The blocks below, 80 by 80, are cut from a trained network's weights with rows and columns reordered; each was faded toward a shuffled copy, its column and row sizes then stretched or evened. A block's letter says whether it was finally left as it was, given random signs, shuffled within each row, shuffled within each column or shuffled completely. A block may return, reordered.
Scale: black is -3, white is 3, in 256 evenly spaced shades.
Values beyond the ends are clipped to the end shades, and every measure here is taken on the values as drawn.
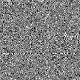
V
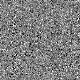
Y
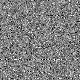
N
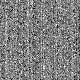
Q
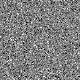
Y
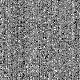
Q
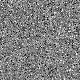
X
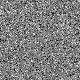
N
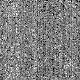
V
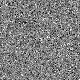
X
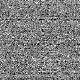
V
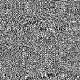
V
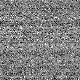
V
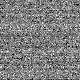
N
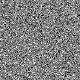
Y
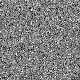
X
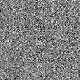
V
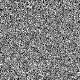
Y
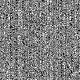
V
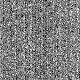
Q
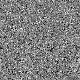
N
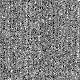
Q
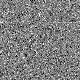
X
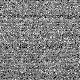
N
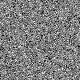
X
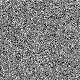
X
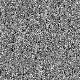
Y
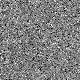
X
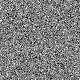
X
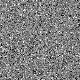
Y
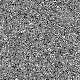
X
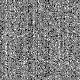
V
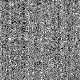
V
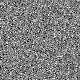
X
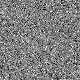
X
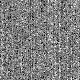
Q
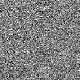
V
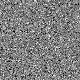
N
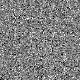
Y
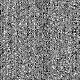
V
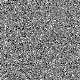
Y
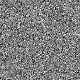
Y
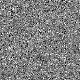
Y
